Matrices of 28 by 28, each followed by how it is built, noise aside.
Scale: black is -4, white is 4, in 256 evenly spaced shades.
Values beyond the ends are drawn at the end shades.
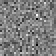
uneven columns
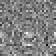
low rank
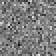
noise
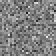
noise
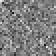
diagonal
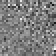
upper triangular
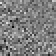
lower triangular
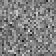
noise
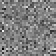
low rank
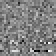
uneven rows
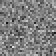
noise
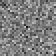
diagonal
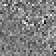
upper triangular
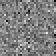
uneven columns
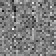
uneven columns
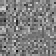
low rank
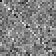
diagonal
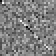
diagonal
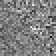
upper triangular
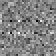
uneven rows
